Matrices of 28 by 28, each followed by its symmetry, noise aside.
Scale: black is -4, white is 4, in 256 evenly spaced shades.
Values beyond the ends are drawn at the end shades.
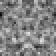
mirrored left to right.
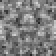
mirrored left to right.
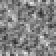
same after a half turn.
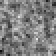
same after a half turn.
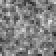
no symmetry.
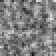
no symmetry.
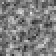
symmetric.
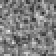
antisymmetric.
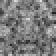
mirrored left to right.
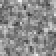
same after a half turn.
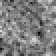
antisymmetric.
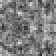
mirrored top to bottom.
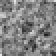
symmetric.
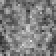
mirrored left to right.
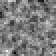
no symmetry.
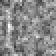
mirrored top to bottom.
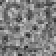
symmetric.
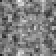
mirrored top to bottom.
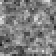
no symmetry.
